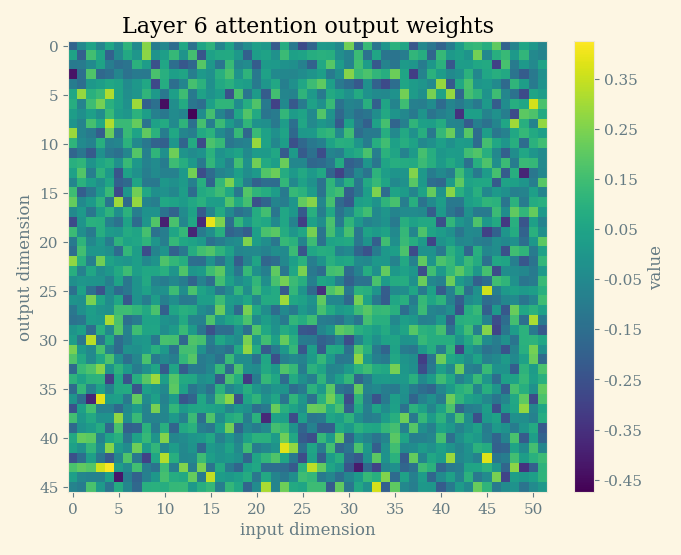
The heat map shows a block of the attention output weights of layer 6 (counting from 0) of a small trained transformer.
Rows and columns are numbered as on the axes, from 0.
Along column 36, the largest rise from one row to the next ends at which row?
38
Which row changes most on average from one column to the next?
18
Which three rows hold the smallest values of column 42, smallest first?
7, 31, 27
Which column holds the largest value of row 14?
17
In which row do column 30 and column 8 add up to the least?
42
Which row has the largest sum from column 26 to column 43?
29
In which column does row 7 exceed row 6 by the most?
10
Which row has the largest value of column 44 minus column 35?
1
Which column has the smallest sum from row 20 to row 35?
46
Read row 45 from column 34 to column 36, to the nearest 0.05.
-0.2 0.2 -0.05
